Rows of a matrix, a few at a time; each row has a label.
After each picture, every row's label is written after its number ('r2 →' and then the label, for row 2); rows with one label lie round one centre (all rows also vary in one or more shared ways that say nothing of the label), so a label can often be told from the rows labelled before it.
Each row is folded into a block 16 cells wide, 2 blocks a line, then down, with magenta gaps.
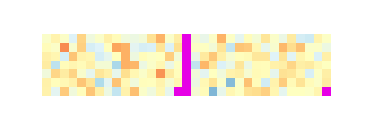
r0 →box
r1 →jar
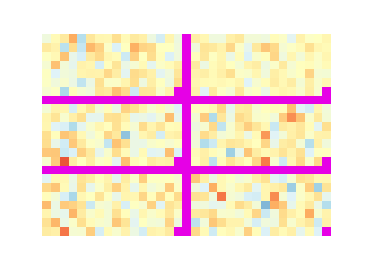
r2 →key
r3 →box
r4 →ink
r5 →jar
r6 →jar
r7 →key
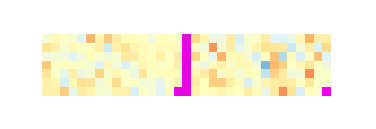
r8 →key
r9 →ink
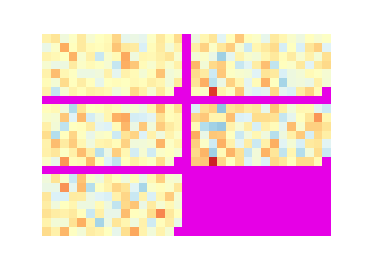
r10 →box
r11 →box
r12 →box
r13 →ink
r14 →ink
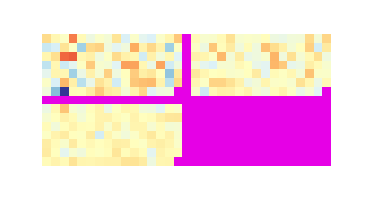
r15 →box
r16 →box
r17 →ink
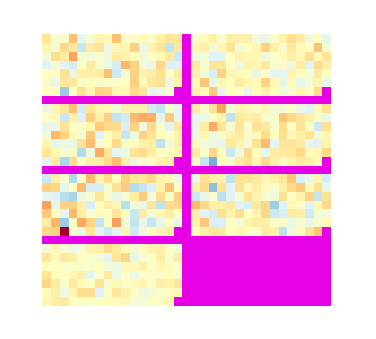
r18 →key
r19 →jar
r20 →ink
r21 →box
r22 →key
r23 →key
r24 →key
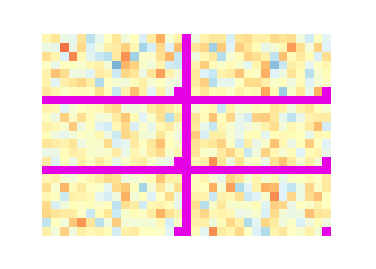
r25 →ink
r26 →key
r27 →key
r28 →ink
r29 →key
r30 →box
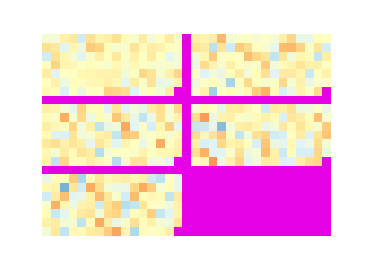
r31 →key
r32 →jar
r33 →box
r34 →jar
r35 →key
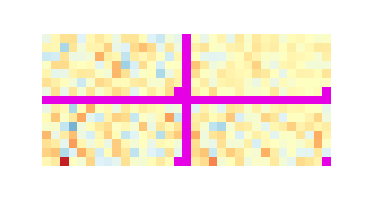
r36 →ink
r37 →key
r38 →box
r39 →jar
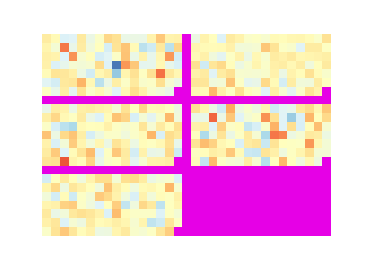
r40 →key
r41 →box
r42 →jar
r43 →box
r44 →ink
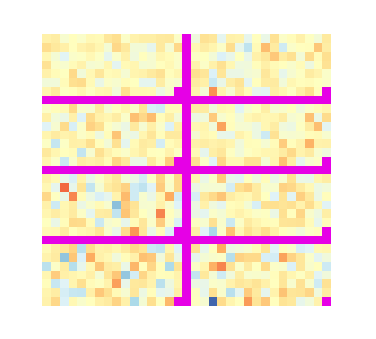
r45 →key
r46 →box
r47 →jar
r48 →ink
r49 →ink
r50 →jar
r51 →key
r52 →ink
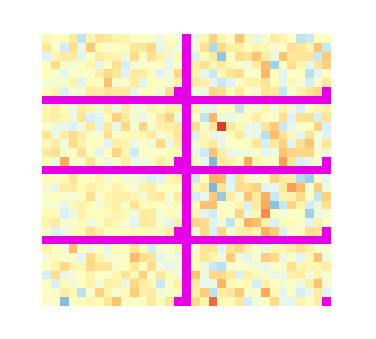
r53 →key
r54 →box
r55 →box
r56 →ink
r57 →box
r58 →ink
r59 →jar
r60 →jar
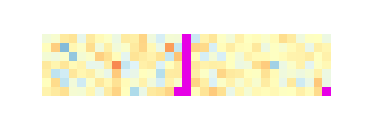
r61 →jar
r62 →ink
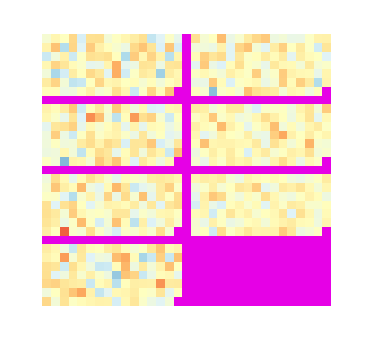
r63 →jar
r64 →key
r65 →key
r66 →box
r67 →box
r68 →ink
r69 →key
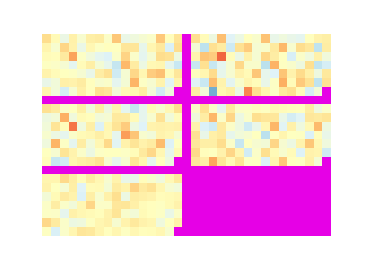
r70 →key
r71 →key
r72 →box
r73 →ink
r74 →box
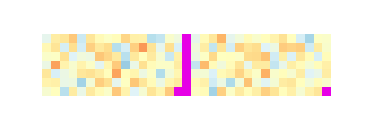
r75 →ink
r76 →ink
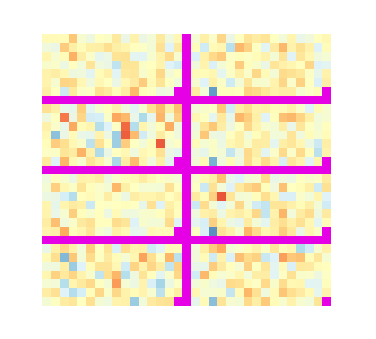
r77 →ink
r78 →key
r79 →box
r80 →key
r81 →jar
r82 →ink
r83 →box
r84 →ink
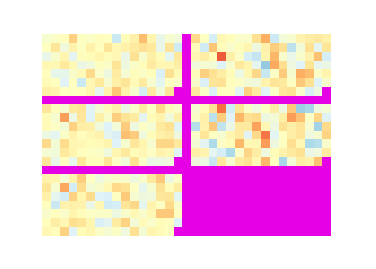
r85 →jar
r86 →key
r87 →jar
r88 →box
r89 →jar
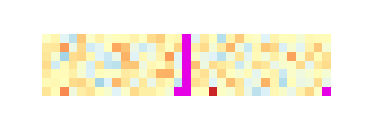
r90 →jar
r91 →box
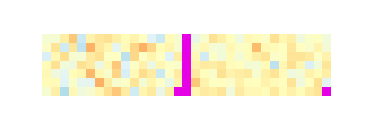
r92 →key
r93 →ink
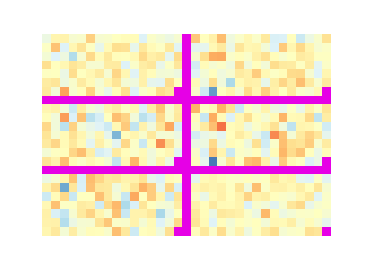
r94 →box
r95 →box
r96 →ink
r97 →jar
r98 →key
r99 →ink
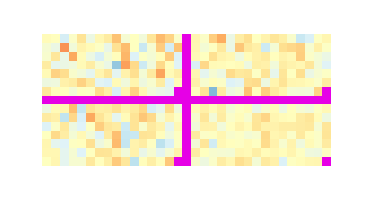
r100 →key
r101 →ink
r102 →key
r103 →box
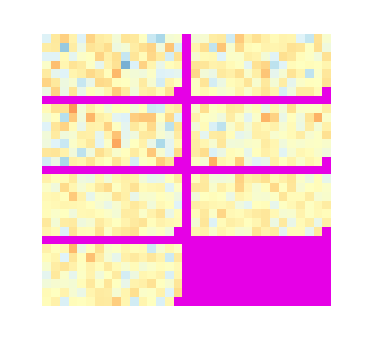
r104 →ink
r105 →key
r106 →box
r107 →box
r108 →ink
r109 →key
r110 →key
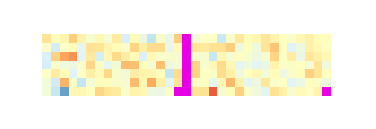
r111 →box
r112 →key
